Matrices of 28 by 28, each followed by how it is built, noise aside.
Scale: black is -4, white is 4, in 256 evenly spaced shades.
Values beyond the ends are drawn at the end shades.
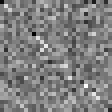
diagonal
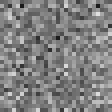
low rank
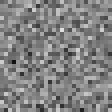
repeating columns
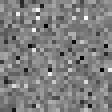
sparse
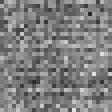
blocks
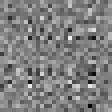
low rank
